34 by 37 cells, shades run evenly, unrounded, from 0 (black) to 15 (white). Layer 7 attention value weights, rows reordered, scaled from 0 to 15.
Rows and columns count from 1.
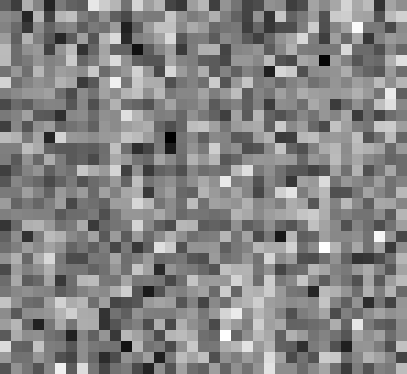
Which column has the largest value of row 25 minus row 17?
5
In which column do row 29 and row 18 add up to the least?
31
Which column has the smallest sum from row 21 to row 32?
32
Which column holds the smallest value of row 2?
3
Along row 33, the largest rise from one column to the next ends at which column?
30
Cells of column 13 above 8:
18
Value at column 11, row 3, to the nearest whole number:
9
